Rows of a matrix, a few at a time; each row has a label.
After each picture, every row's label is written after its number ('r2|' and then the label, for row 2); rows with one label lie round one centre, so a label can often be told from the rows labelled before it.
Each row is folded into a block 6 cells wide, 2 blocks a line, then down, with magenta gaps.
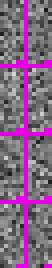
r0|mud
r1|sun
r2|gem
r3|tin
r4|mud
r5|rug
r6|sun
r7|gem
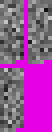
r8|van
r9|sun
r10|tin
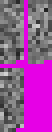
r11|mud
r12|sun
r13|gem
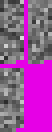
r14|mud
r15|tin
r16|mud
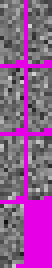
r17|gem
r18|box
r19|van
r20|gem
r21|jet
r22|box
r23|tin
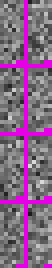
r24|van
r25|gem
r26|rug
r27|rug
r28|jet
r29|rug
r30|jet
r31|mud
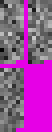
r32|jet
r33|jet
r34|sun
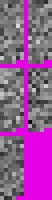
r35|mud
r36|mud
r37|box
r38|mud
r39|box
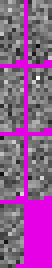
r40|van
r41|gem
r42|van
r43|van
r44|gem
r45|tin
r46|mud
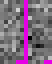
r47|tin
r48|gem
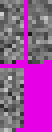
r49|jet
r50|mud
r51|van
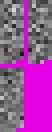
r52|rug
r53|rug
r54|rug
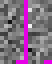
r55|sun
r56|box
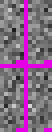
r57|van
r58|sun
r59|sun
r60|sun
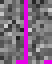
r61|tin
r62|rug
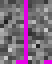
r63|rug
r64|mud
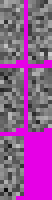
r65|tin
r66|mud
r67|rug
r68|gem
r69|tin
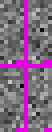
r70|sun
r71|van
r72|gem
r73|mud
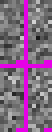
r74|gem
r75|van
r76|rug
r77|van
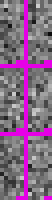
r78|gem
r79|jet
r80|box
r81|mud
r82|gem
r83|mud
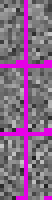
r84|sun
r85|box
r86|jet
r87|mud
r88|jet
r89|tin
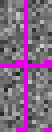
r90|jet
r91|rug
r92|tin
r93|jet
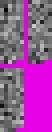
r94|jet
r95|tin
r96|gem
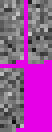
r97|gem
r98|van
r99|sun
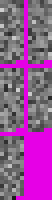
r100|box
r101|mud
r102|sun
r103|box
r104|jet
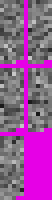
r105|mud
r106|mud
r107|gem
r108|mud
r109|van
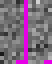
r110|mud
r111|sun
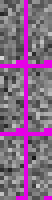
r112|mud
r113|tin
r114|jet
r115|rug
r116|mud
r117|rug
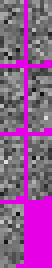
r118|tin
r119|jet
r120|mud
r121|rug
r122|tin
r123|tin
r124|sun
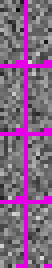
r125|sun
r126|box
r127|jet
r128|gem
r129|jet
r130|sun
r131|rug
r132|mud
